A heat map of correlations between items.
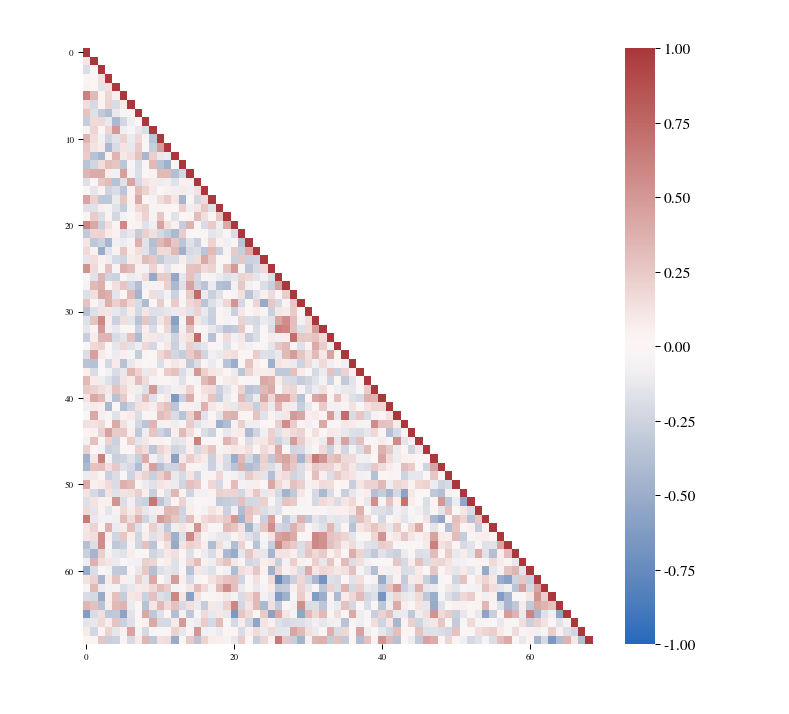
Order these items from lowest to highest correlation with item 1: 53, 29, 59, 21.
53, 29, 21, 59
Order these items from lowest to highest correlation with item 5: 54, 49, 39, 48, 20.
48, 49, 39, 54, 20
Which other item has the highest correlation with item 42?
35
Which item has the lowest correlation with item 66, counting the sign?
23
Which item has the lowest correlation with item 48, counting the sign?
54
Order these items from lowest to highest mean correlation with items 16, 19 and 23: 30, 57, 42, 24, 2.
2, 57, 30, 24, 42
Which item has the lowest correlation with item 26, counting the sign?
61
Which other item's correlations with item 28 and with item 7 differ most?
33
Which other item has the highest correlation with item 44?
3
